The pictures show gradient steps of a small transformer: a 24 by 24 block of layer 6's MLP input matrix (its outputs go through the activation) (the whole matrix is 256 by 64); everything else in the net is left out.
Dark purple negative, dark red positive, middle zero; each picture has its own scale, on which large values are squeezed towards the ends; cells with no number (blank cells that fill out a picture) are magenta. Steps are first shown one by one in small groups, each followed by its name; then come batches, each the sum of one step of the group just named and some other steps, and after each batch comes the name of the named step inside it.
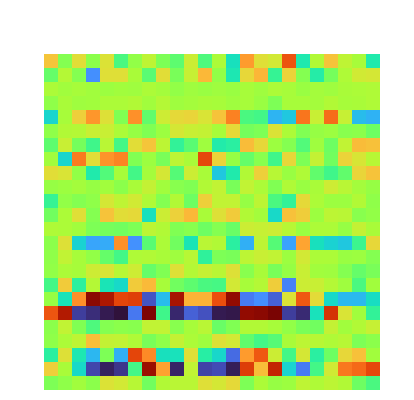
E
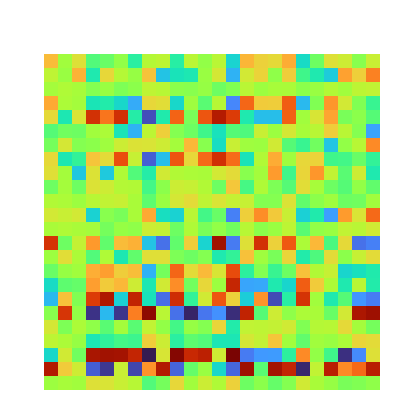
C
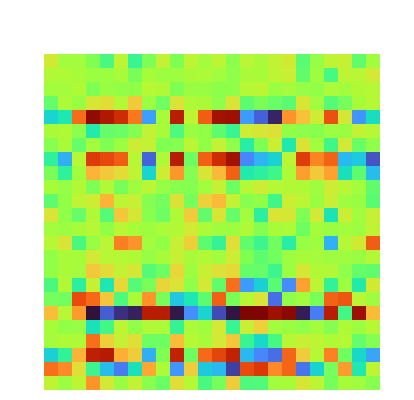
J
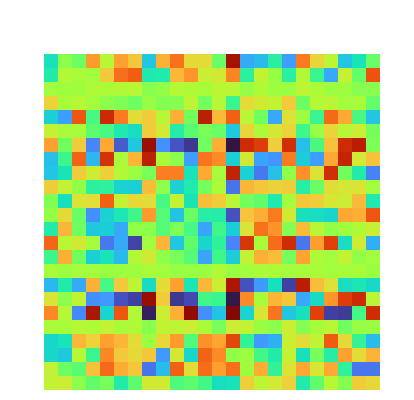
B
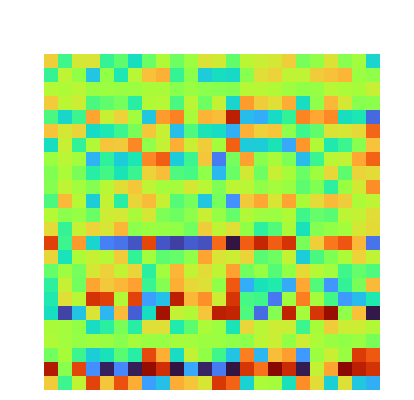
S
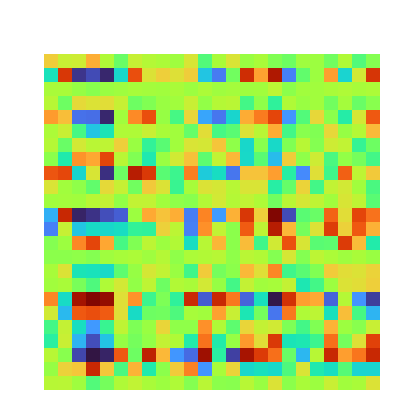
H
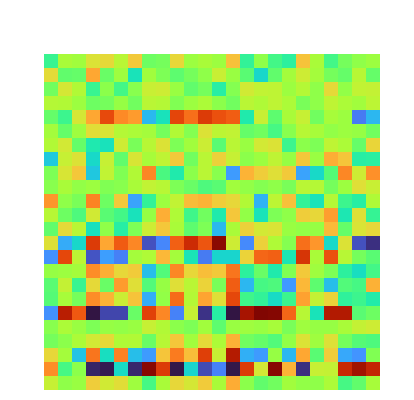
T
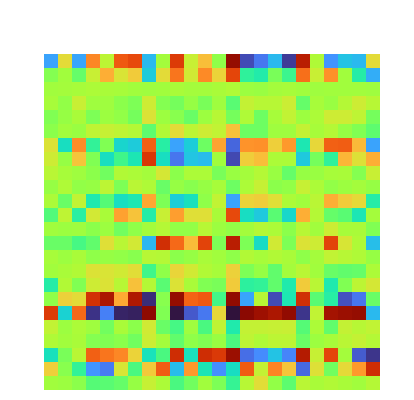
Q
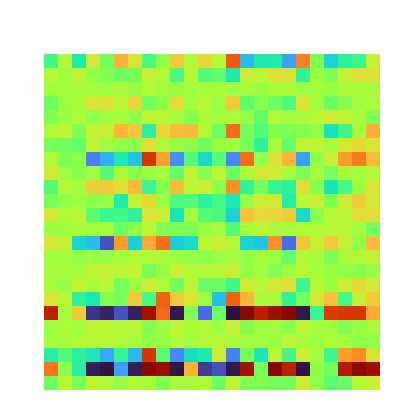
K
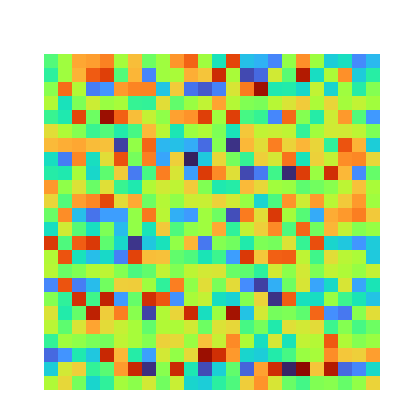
B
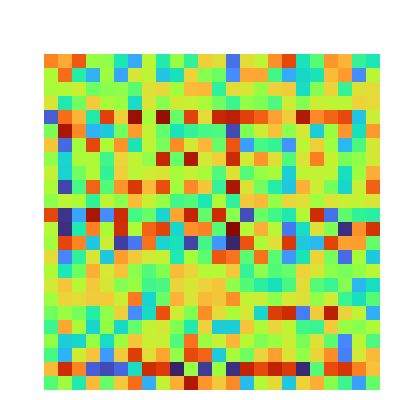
S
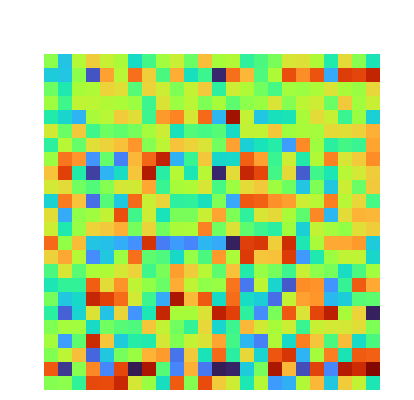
S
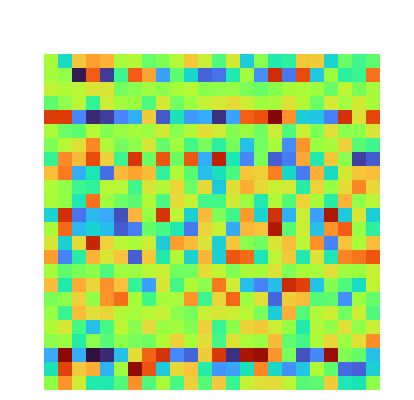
H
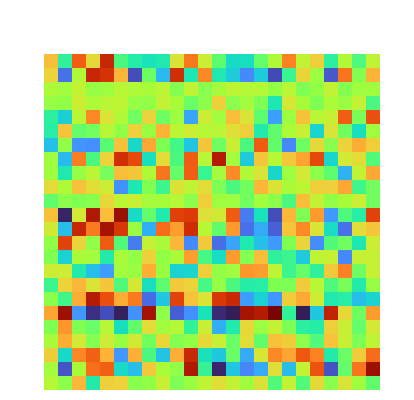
E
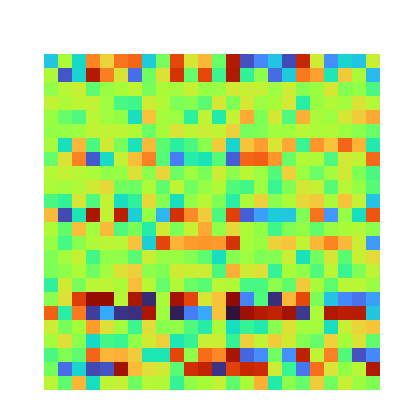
Q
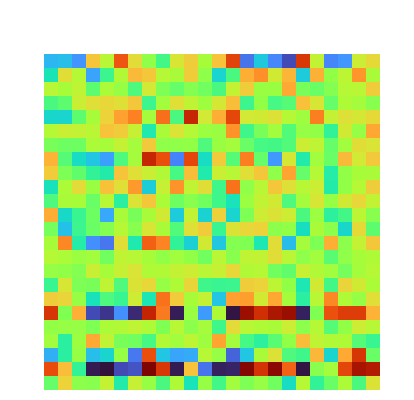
K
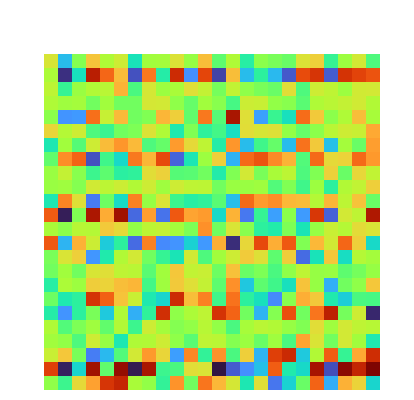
S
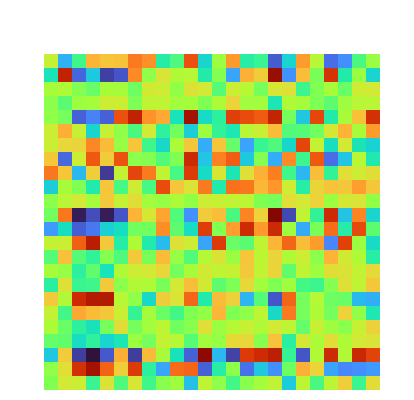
H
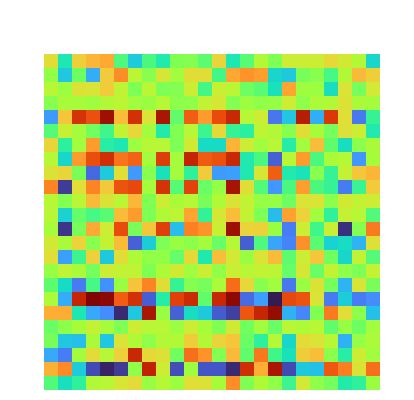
E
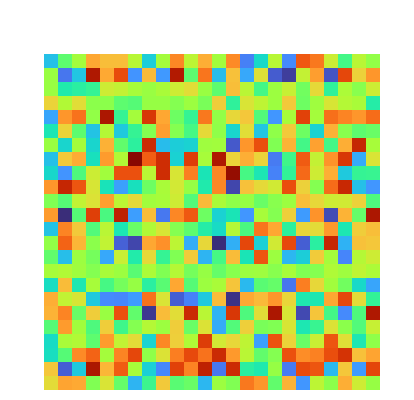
B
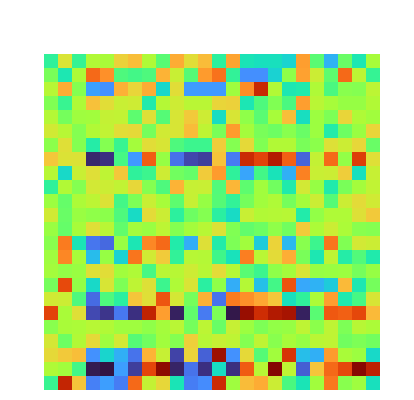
K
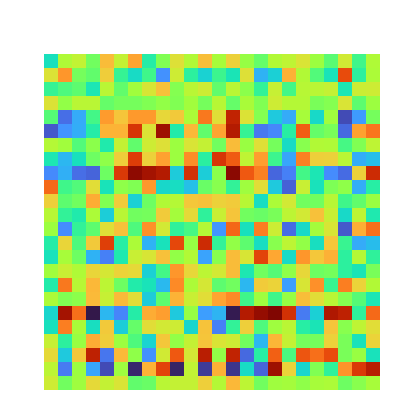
T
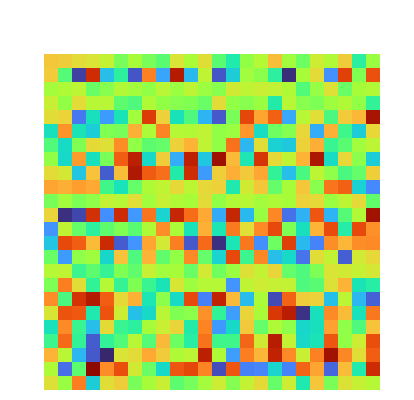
H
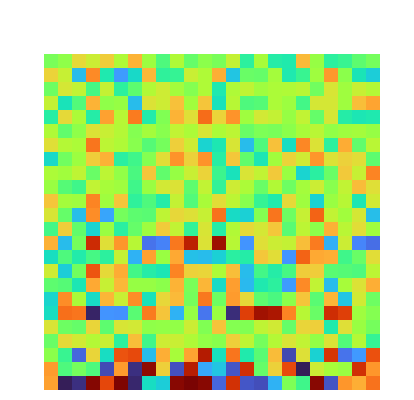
T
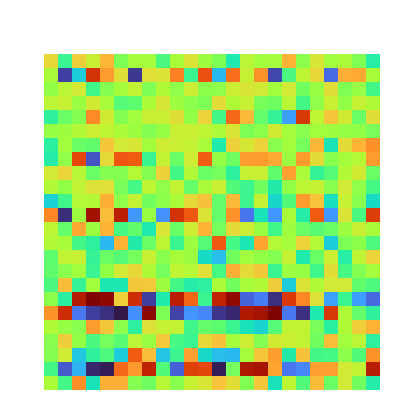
E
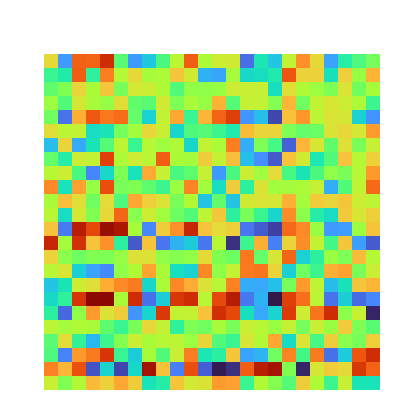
S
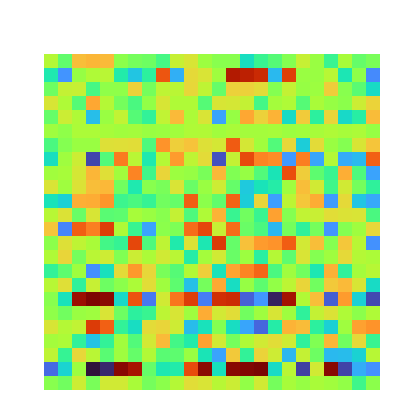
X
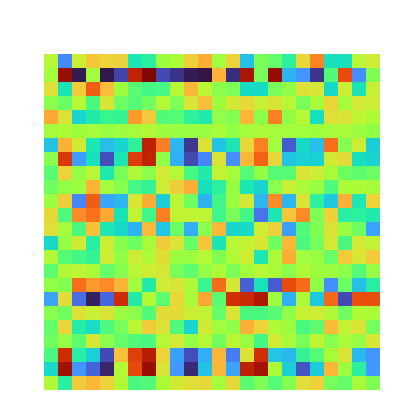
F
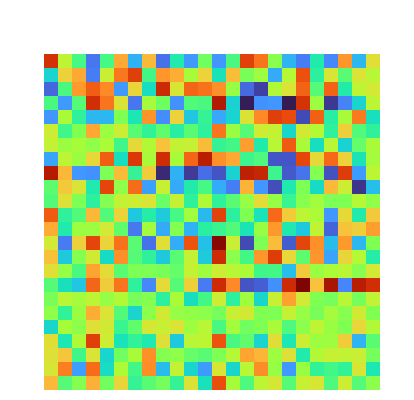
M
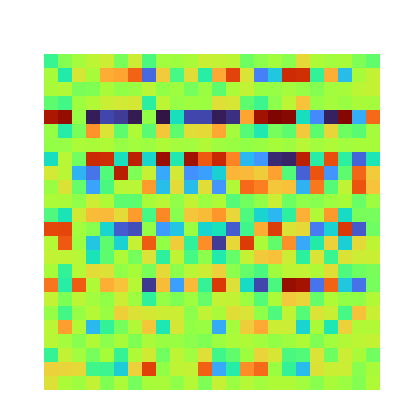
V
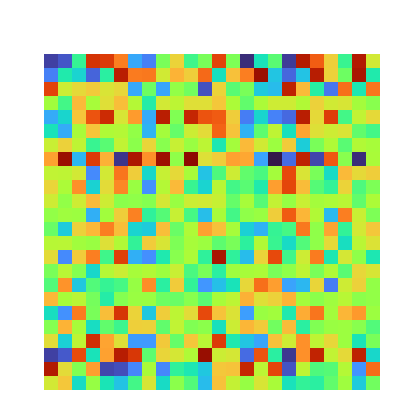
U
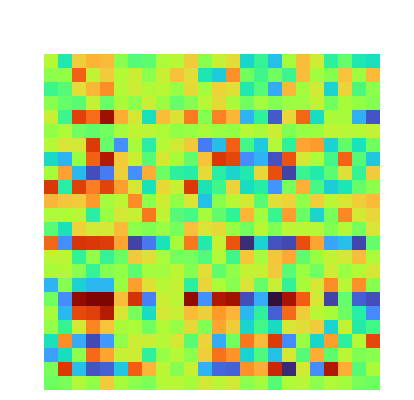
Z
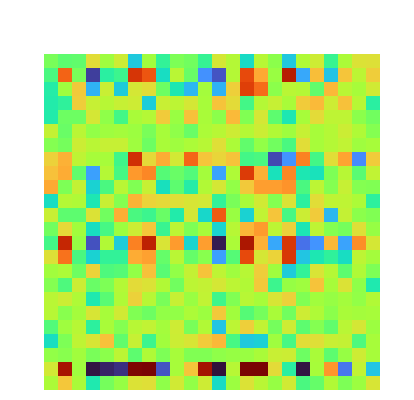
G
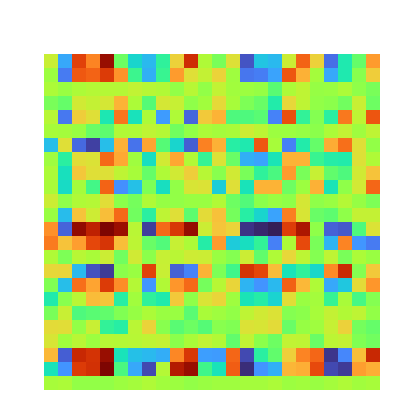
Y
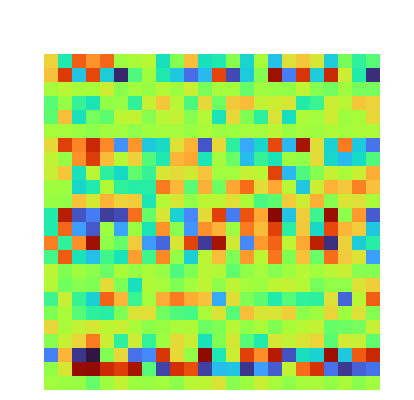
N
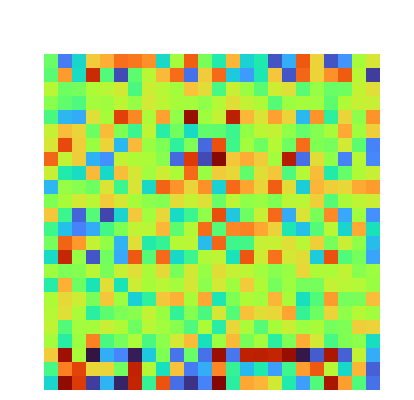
N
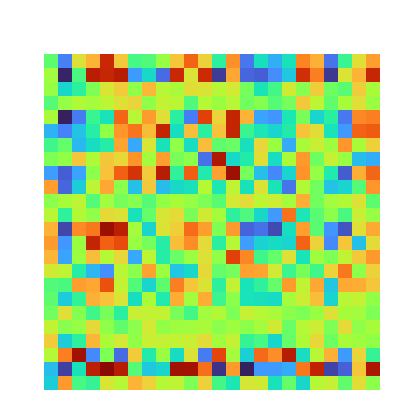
Y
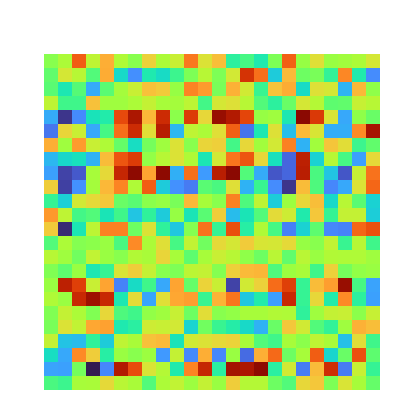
X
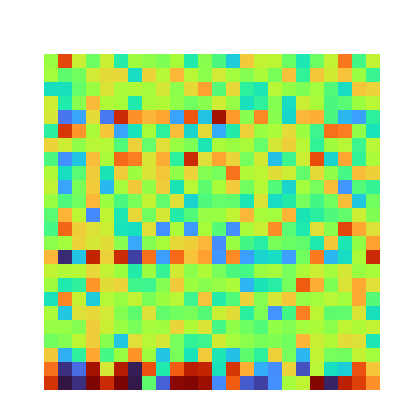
M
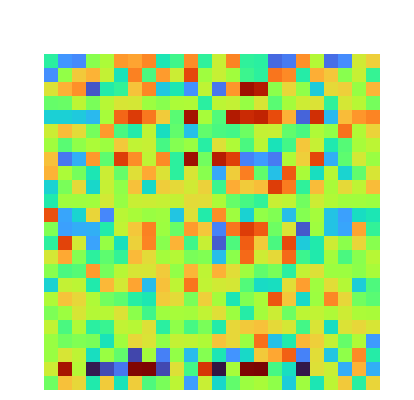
G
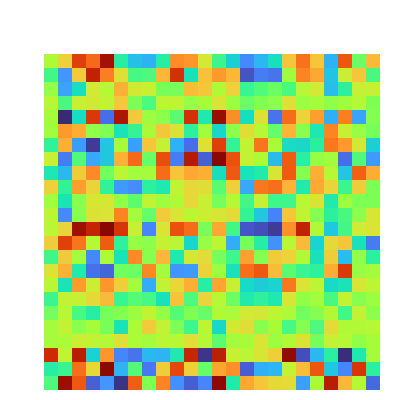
Y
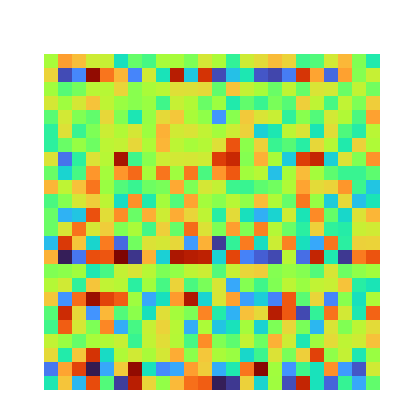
X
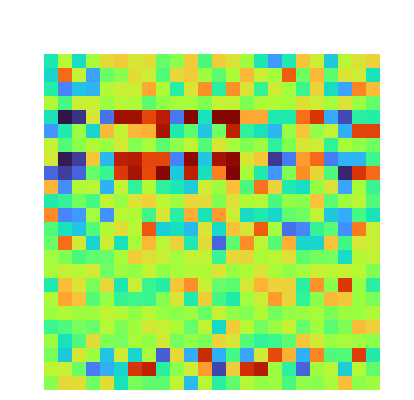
G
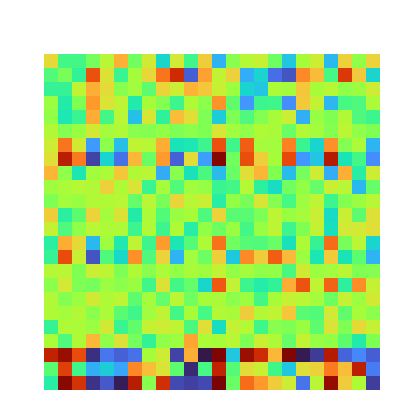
M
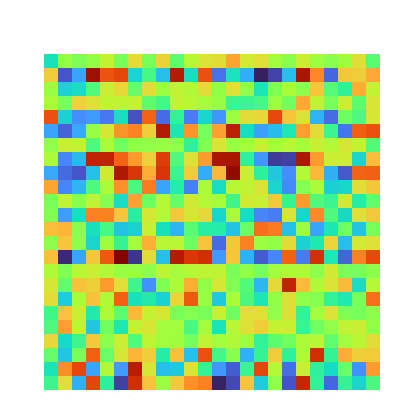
V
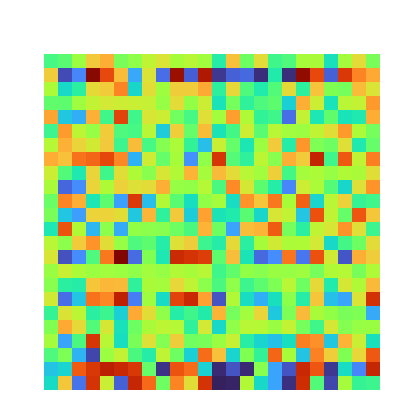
N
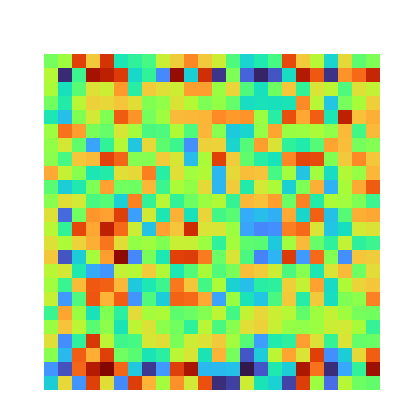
Y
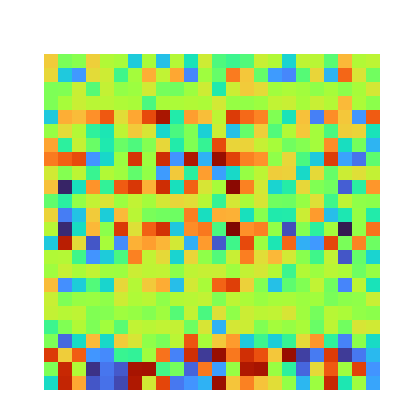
G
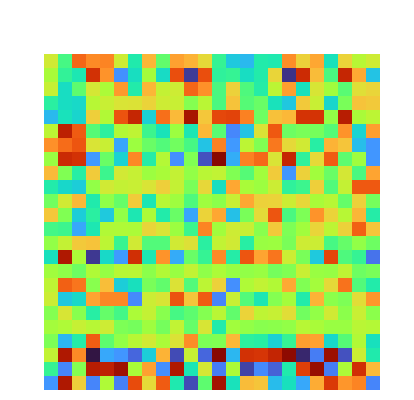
N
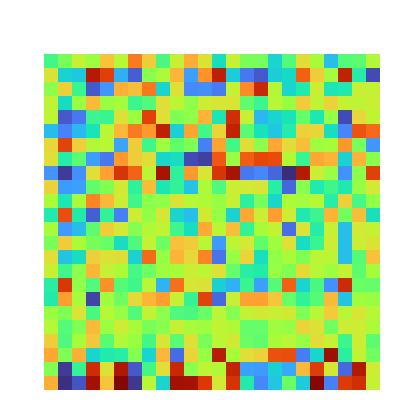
N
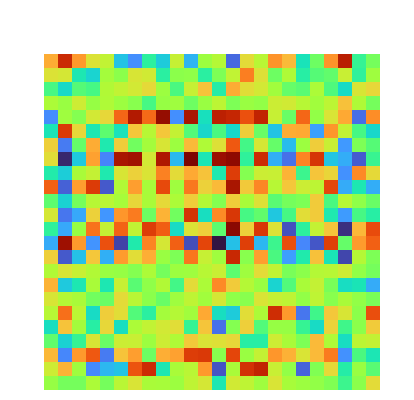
G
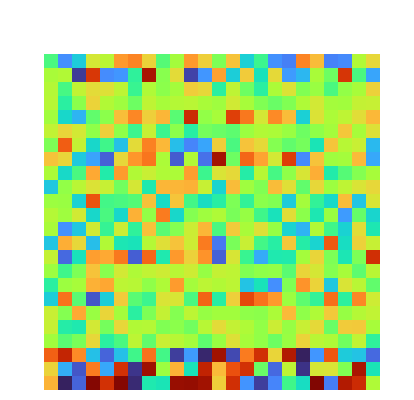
F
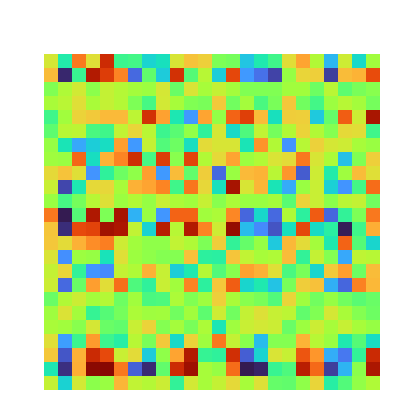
Y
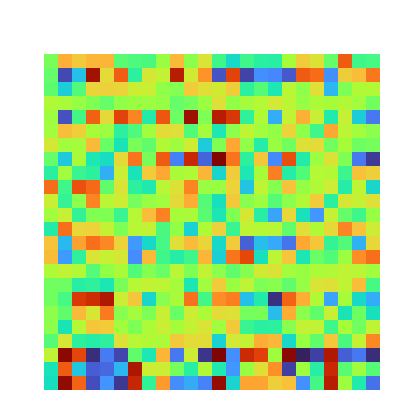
Z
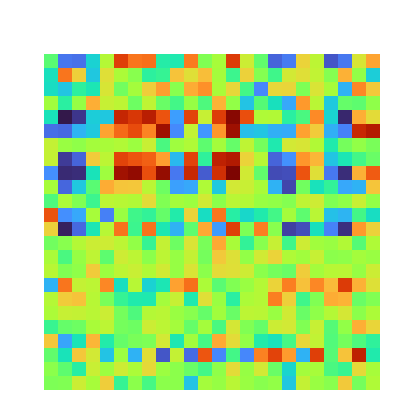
M
